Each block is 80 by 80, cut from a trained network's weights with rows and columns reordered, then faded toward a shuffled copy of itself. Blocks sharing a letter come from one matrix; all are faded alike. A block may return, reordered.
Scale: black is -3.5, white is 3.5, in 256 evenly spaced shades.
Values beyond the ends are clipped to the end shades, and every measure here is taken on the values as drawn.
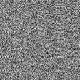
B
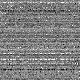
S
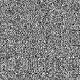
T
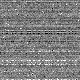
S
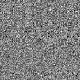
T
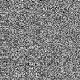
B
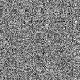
T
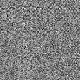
B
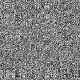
T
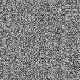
B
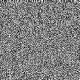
B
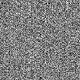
T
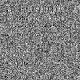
T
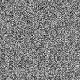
B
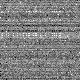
S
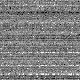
S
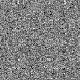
T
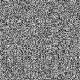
B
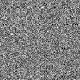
T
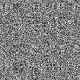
T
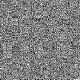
T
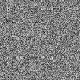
B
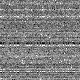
S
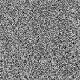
B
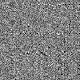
T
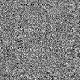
T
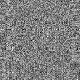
B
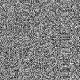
B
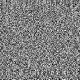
B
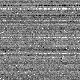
S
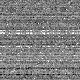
S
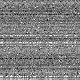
S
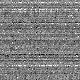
S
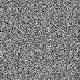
T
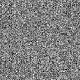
T
